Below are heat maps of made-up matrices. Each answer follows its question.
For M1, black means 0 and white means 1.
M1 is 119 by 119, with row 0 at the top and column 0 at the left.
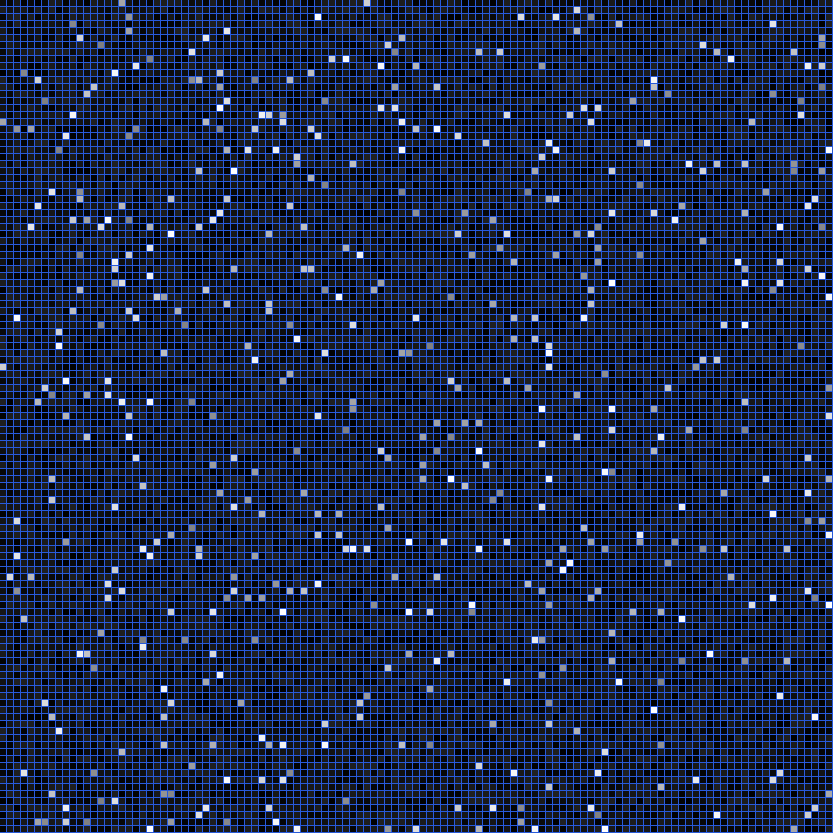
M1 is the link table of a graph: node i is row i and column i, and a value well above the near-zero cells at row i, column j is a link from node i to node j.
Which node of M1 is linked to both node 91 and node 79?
node 36
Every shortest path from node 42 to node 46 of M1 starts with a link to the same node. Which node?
node 23
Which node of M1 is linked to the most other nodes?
node 78
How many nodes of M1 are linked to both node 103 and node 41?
1
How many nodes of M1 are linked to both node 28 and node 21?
2
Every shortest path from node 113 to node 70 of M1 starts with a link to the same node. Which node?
node 7
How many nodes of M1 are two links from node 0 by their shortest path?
7
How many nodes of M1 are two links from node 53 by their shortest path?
9
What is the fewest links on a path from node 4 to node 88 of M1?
5
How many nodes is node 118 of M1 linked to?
8
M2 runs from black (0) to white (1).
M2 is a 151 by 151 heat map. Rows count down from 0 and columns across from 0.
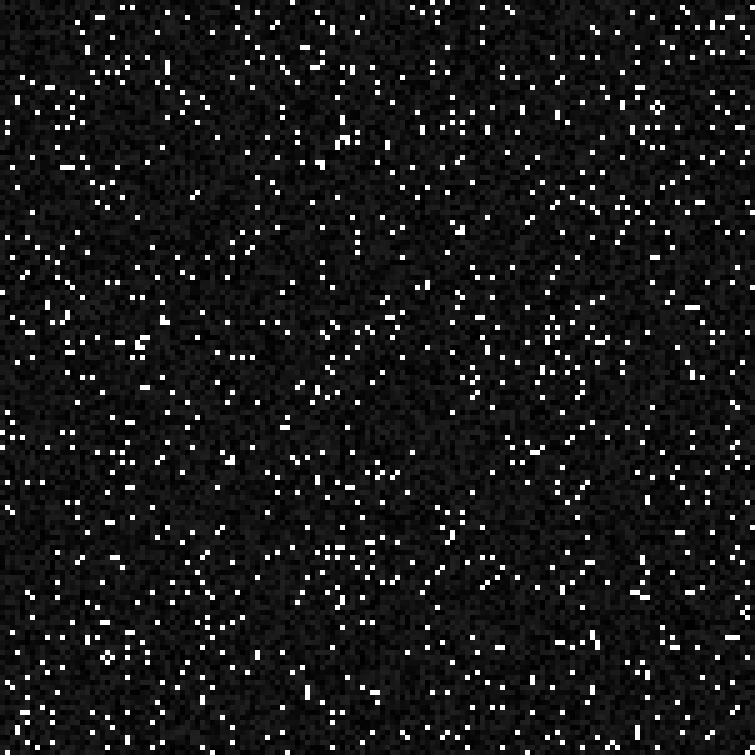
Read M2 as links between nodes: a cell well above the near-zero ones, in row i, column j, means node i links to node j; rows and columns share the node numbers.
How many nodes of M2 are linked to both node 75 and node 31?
3
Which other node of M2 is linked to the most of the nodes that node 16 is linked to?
node 92
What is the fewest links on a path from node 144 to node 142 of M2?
2
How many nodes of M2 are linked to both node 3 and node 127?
3
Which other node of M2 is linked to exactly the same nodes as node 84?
node 126
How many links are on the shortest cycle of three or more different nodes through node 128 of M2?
4
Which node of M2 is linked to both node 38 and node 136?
node 106
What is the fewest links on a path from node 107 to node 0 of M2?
5
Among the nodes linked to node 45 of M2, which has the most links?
node 64
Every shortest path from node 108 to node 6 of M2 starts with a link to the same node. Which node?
node 74
